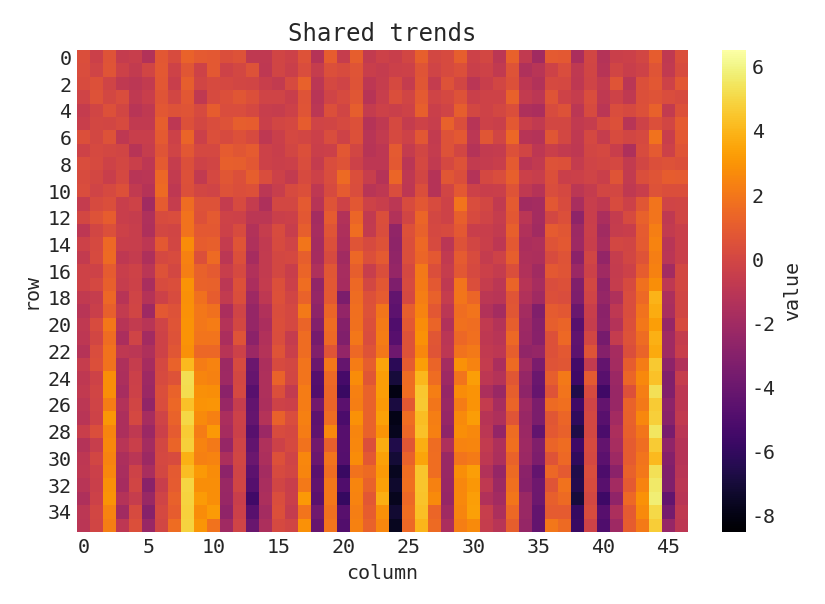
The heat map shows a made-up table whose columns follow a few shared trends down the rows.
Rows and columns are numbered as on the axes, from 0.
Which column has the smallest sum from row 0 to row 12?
35
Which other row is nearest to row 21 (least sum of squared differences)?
20
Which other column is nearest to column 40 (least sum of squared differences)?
18
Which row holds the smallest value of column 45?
33
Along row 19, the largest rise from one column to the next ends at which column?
25
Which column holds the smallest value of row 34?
24
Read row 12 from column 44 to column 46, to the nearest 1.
2 -1 0
